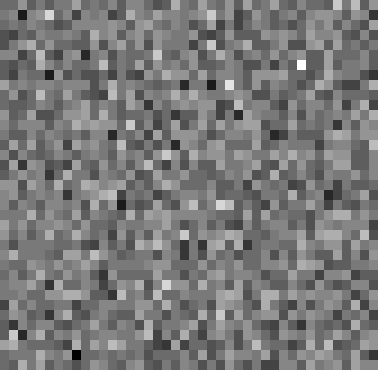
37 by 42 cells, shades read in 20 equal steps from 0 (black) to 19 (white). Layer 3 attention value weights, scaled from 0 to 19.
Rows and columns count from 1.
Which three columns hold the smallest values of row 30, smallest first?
13, 40, 28
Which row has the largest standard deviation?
35
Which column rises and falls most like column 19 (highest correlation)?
7
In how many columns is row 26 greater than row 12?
18
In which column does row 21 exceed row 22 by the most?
25
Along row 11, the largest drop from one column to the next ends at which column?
42
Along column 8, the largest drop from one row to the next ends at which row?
33
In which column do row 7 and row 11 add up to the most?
34
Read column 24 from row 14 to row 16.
6 11 11
